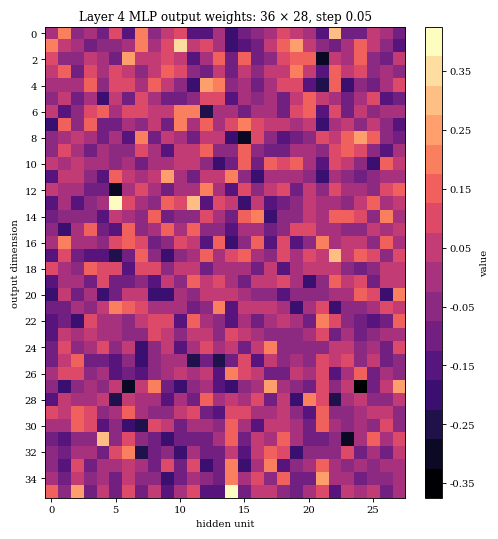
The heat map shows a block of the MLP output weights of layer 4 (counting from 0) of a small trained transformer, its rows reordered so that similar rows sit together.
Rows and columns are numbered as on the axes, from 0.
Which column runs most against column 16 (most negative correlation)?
19
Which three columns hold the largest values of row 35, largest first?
14, 2, 0
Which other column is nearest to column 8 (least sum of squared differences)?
3
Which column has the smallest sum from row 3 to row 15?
21
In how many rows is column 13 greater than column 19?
14
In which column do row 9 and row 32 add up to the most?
23
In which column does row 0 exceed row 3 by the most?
7
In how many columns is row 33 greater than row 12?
11
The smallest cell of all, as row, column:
27, 24
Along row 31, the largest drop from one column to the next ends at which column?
5
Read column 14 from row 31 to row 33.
0.15 0.05 0.2
